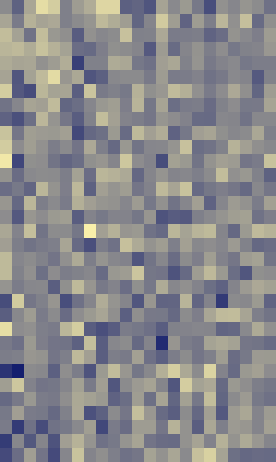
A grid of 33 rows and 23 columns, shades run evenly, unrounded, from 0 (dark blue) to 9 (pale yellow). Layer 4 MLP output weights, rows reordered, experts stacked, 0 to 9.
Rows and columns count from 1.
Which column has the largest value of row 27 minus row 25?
14
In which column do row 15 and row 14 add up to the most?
7
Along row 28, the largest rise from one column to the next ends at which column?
16
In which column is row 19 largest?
1
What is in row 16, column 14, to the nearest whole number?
2
